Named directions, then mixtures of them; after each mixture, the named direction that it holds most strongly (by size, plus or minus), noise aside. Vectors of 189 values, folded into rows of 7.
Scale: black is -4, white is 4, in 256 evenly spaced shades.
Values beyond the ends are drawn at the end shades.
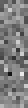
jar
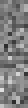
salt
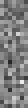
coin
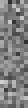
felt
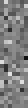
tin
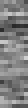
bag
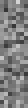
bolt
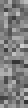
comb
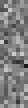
jar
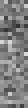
felt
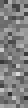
salt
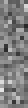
salt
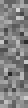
jar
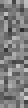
comb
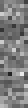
jar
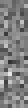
tin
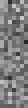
felt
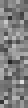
coin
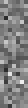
tin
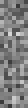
coin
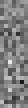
coin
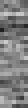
bag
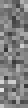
salt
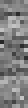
bag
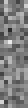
bolt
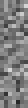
bolt
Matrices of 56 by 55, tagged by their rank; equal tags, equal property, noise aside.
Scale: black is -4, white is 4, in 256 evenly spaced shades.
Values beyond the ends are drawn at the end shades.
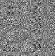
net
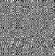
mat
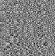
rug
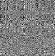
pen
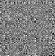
net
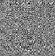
rug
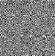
net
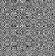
mat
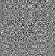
mat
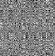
pen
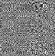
rug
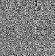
rug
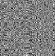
pen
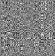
rug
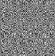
pen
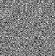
rug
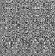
rug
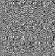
mat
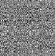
pen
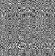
pen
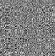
pen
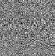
rug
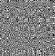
pen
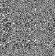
rug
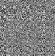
net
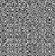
net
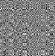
mat
